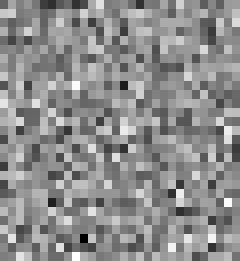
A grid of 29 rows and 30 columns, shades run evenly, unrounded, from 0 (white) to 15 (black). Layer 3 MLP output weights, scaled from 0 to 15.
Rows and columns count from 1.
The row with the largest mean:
1
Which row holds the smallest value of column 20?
14
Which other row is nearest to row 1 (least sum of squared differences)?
20
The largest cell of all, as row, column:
27, 11
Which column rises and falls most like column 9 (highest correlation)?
3
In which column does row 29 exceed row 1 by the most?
13
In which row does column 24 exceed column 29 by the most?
15
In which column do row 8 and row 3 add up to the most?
16
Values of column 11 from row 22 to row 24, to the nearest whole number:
5 10 6
